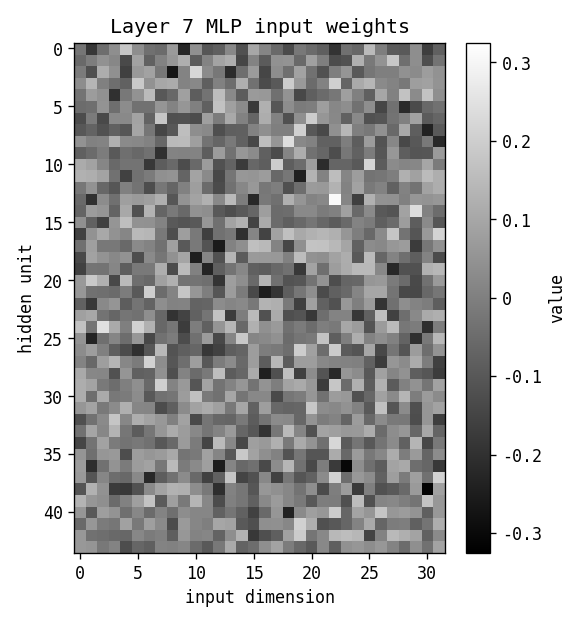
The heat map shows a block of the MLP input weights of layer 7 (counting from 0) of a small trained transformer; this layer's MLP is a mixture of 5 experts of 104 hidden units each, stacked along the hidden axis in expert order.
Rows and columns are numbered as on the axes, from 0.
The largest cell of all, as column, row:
22, 13
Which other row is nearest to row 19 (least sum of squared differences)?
12
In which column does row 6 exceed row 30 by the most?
7
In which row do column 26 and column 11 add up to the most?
31
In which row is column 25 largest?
10
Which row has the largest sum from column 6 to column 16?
35
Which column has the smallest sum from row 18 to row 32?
29
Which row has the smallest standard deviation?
43
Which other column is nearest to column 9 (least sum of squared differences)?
18
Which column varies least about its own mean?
2
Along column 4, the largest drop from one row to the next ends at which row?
1
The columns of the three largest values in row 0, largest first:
4, 25, 15
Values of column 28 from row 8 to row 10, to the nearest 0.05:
-0.15 -0.1 0
